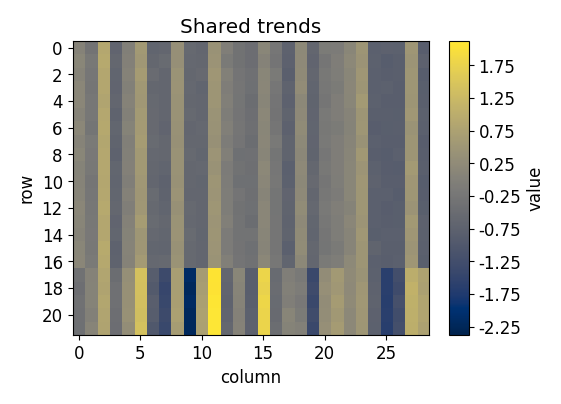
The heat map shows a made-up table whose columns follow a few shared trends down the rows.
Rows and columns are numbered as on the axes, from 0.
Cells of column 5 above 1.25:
5
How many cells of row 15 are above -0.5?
18
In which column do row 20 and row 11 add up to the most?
11
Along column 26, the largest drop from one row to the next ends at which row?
17
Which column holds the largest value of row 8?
2
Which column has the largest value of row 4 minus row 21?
9
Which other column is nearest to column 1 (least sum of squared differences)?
13
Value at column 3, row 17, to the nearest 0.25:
-0.5
